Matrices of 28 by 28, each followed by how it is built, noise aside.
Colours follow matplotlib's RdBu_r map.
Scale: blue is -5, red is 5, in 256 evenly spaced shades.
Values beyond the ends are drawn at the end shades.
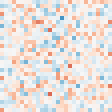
repeating rows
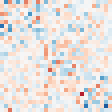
block diagonal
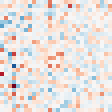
uneven columns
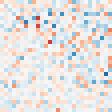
upper triangular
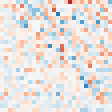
upper triangular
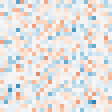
repeating rows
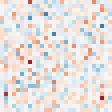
uneven columns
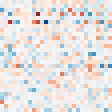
uneven rows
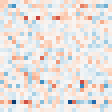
uneven rows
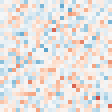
Hankel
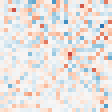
upper triangular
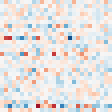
uneven rows
